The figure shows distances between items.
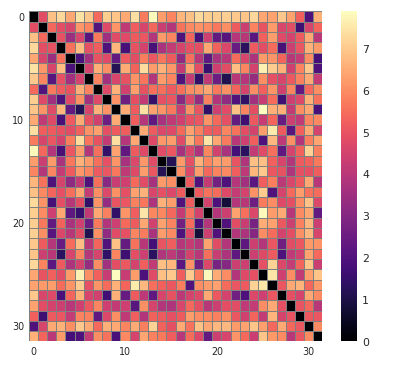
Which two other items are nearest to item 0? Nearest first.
30, 1
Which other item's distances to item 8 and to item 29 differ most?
13
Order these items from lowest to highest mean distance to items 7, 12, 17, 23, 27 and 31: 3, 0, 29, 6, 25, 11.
3, 29, 6, 25, 11, 0
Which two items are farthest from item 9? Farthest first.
25, 12
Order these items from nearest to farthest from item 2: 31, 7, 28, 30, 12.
31, 28, 12, 7, 30
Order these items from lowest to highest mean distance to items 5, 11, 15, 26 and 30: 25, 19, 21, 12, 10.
19, 10, 21, 12, 25
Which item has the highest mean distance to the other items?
0
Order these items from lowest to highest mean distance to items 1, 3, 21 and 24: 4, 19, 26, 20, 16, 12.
16, 20, 4, 12, 19, 26
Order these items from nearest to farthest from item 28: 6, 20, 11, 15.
11, 15, 20, 6
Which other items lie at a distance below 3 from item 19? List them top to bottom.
4, 5, 9, 31
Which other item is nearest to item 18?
21
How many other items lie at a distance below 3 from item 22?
6
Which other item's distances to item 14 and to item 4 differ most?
5
